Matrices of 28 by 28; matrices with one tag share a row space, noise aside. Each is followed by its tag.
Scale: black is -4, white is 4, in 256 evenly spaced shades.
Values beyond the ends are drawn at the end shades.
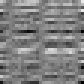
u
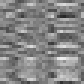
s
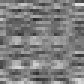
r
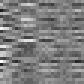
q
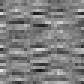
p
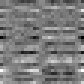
u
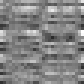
u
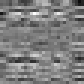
r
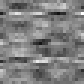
p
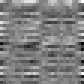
u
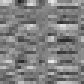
s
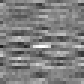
p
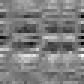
u
